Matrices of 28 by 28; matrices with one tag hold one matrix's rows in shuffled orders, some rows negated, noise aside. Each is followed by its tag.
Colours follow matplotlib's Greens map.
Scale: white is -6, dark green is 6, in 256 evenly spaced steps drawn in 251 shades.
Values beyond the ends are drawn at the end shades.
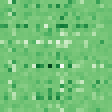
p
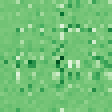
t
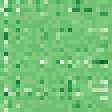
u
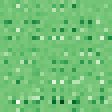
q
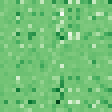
t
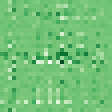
p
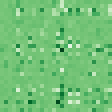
t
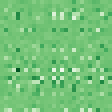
q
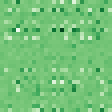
q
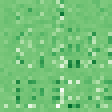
t
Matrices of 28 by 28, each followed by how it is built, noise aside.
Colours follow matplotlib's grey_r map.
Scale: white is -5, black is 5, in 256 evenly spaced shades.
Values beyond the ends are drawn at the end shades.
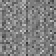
repeating rows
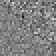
upper triangular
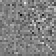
upper triangular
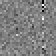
uneven columns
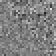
upper triangular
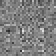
low rank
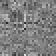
low rank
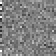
uneven columns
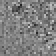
upper triangular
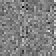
uneven columns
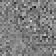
upper triangular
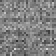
blocks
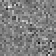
block diagonal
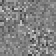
block diagonal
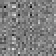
low rank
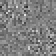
block diagonal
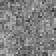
smooth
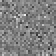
block diagonal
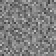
repeating rows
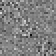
block diagonal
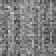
blocks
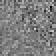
upper triangular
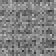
blocks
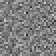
repeating rows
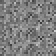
repeating rows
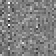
uneven columns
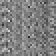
repeating rows
